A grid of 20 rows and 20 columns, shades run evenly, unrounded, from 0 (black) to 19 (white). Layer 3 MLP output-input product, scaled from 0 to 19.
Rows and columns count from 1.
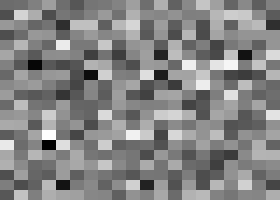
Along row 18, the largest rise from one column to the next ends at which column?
2
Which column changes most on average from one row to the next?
5
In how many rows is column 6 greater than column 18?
9
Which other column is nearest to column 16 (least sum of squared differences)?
14
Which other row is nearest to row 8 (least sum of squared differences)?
13
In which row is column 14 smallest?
11
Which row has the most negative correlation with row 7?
16
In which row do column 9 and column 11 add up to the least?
19
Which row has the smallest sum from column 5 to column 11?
10
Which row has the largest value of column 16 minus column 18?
7
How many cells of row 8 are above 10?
9
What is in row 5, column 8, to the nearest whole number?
15
